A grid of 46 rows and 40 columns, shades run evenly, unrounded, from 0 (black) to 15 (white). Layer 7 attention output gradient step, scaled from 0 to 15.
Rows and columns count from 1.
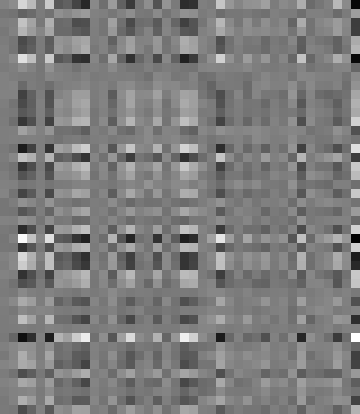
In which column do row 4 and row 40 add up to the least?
40
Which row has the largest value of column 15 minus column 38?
38
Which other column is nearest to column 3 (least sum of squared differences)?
25
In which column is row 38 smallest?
3
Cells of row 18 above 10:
5
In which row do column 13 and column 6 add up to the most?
27
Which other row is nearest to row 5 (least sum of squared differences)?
12
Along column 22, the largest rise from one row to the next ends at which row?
28
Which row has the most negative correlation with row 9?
21
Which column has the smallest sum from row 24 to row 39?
33
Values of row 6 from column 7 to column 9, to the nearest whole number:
9 8 9
